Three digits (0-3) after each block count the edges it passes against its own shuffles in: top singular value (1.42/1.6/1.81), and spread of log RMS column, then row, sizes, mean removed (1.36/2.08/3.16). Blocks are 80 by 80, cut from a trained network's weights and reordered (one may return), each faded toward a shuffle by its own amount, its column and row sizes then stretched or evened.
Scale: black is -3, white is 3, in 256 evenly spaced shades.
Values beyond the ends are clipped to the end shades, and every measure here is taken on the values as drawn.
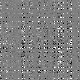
1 3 3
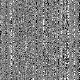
2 3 1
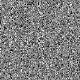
0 2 1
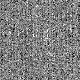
1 1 1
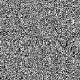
1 2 0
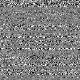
0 0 3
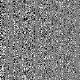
0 3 0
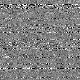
1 0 3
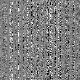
1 3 0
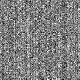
2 0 1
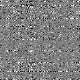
0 2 3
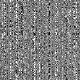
2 3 1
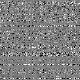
0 2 3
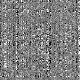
3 2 2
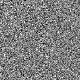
0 1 0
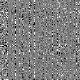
1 3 2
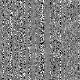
0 3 0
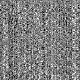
3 1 2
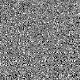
0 2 2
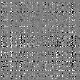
1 3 3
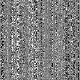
2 3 1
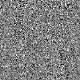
0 2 1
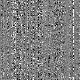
2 3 1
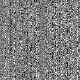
1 3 0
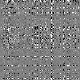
3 3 3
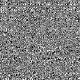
2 1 2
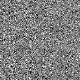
1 2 0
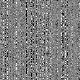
3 3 1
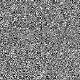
2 1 2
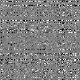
1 2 3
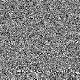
2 0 2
